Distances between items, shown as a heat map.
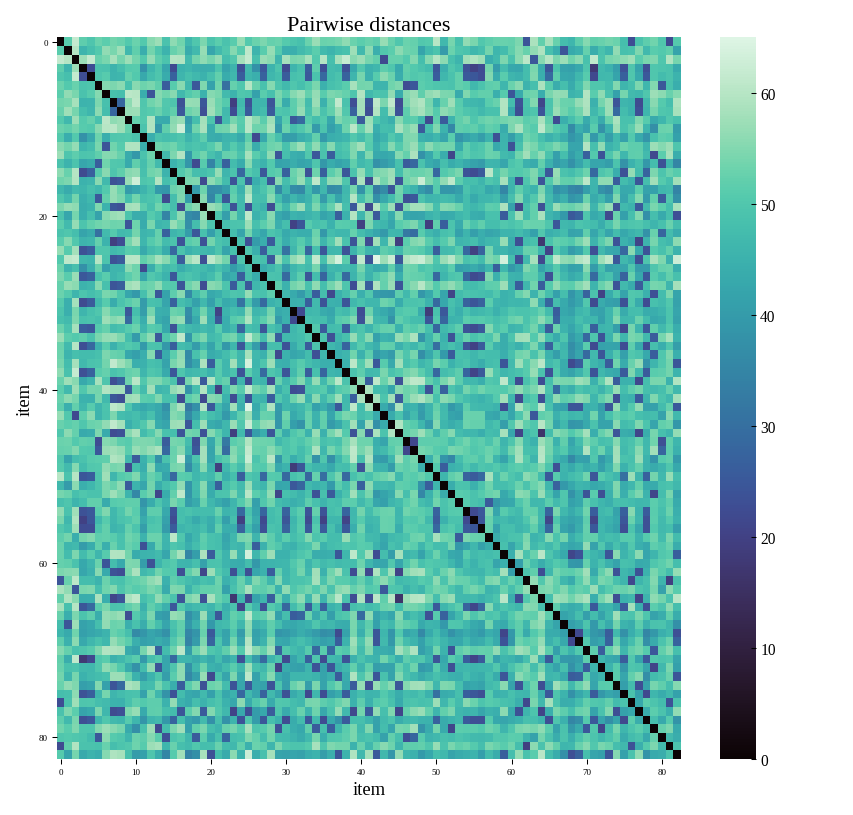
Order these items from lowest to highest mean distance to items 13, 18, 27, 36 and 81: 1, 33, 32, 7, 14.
14, 33, 32, 1, 7
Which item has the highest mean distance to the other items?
2
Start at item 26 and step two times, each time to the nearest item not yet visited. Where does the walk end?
58
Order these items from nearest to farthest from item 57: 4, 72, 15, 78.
72, 78, 4, 15
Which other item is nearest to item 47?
46
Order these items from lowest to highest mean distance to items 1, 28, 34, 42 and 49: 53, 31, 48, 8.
31, 48, 53, 8
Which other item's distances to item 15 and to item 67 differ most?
1
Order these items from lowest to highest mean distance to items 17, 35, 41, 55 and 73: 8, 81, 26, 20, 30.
30, 20, 26, 8, 81
